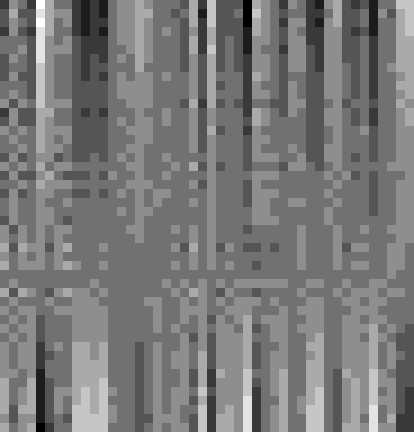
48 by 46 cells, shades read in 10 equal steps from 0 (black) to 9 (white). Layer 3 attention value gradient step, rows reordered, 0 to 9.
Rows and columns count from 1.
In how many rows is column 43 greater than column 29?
16
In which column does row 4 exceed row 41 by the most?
5
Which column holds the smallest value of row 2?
28
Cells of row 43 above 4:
23
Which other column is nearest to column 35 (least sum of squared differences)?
11
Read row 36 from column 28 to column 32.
6 4 5 5 5
